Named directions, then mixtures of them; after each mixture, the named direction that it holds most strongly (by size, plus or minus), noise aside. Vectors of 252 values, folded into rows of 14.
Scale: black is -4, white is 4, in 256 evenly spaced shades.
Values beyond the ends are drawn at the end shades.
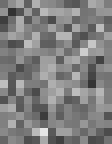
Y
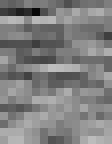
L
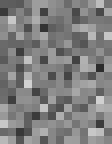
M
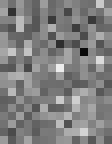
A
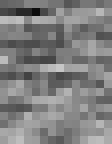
L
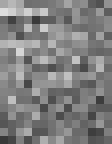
M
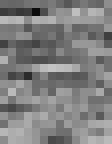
L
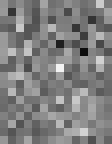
A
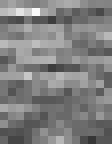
L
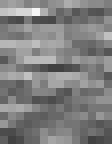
L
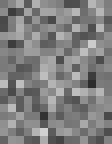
Y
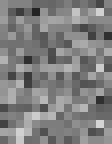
M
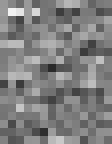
Y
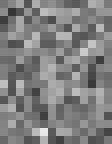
Y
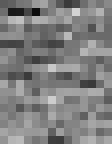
L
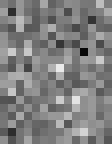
A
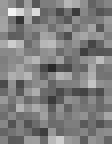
Y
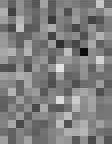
A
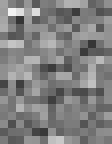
Y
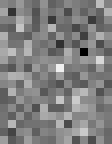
A
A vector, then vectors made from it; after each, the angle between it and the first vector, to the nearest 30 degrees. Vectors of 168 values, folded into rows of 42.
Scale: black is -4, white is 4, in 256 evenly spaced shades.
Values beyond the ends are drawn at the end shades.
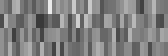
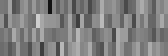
150 degrees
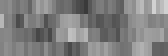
90 degrees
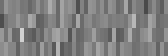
60 degrees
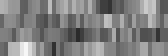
60 degrees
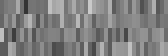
60 degrees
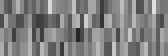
30 degrees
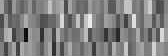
60 degrees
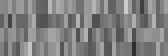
60 degrees
